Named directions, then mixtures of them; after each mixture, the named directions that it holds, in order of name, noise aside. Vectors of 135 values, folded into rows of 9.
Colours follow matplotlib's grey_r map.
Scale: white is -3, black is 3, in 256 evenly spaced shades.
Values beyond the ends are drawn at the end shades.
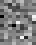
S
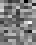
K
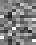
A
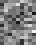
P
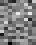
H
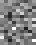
A.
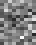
A, P, S.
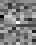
A, P, S.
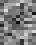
P.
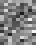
H, P.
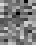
H, K.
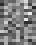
H, K, P.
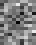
P.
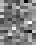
A, K.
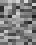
K.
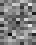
P.
